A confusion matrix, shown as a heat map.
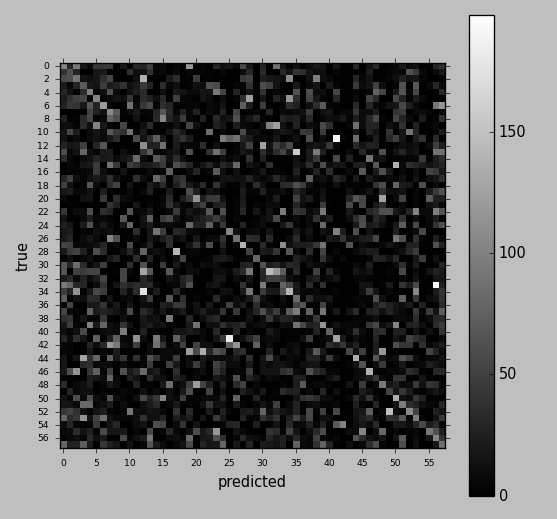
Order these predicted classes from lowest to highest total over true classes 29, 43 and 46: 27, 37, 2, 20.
27, 20, 37, 2
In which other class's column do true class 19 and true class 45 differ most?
57
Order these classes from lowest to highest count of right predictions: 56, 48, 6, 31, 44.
48, 56, 6, 44, 31
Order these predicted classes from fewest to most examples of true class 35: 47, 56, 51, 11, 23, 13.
11, 56, 23, 13, 47, 51
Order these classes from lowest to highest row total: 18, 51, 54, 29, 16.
29, 16, 51, 54, 18
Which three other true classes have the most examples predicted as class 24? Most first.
11, 57, 22
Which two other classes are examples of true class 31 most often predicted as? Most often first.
12, 32
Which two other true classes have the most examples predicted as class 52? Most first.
10, 1
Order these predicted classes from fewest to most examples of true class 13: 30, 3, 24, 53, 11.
11, 53, 30, 24, 3
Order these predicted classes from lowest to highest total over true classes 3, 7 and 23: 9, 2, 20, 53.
2, 20, 53, 9
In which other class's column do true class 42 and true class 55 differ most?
23
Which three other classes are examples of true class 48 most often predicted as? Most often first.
20, 16, 36
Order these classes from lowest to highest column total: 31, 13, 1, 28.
31, 28, 1, 13
